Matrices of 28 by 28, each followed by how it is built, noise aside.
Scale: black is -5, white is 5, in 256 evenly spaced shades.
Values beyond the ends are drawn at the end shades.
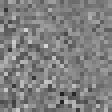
lower triangular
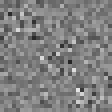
block diagonal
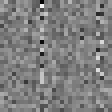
uneven columns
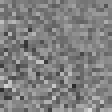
lower triangular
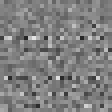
uneven rows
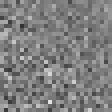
lower triangular
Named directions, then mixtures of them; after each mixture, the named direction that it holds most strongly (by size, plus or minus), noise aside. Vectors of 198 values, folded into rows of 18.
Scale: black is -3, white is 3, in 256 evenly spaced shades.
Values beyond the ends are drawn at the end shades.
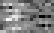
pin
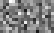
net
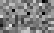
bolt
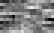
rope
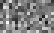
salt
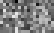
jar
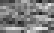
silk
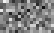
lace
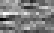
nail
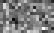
salt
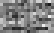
silk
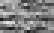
nail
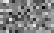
lace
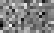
bolt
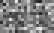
jar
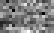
bolt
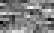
rope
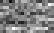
silk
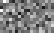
lace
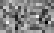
jar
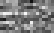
nail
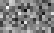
net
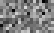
bolt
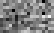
bolt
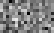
salt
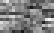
rope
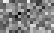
lace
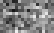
jar
